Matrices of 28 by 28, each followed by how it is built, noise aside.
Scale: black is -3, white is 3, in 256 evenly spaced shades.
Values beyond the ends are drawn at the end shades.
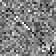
diagonal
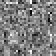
low rank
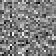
low rank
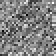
Hankel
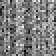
blocks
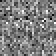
repeating columns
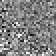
lower triangular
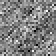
Hankel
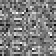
blocks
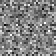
repeating columns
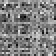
blocks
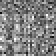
blocks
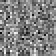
blocks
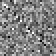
diagonal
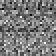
repeating columns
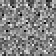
repeating columns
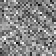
Toeplitz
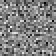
repeating columns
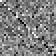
diagonal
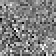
lower triangular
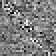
banded
